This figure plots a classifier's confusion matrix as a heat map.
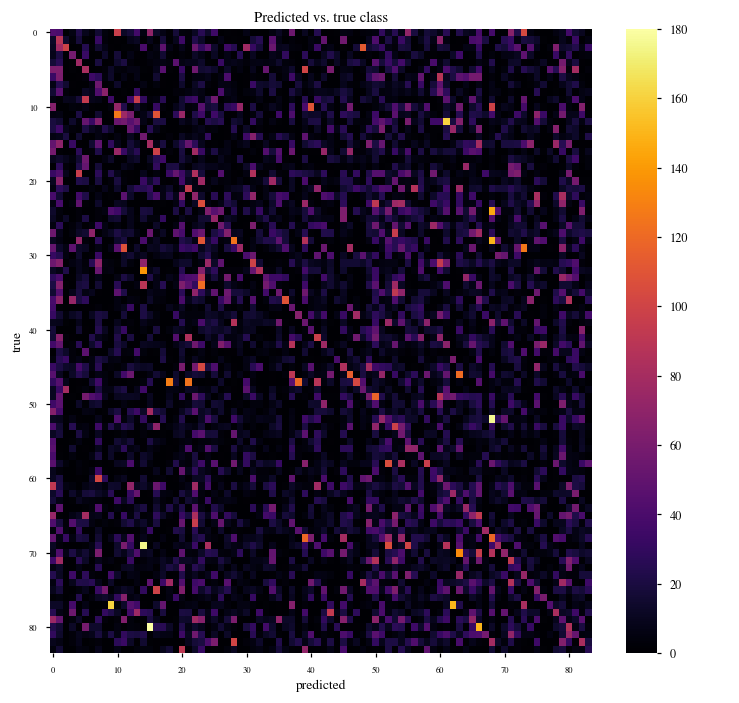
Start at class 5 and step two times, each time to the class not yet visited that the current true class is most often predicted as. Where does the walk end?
28
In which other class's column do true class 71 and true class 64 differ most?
50
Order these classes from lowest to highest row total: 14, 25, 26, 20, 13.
14, 25, 13, 20, 26
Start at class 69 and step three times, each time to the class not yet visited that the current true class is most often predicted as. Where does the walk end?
60
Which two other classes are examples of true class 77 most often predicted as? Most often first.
9, 62
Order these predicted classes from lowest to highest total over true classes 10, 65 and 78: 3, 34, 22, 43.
34, 3, 22, 43
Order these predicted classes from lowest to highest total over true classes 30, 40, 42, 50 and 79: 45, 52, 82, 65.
52, 45, 65, 82
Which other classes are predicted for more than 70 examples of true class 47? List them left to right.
18, 21, 38, 41
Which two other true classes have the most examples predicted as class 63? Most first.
70, 46
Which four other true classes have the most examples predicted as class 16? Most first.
11, 75, 53, 61
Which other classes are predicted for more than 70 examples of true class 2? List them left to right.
1, 30, 48
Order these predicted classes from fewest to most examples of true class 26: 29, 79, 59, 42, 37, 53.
29, 79, 37, 42, 53, 59
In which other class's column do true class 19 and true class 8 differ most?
4
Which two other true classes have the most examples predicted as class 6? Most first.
27, 49
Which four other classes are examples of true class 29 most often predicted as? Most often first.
73, 11, 46, 79
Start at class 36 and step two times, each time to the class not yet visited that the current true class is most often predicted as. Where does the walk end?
15
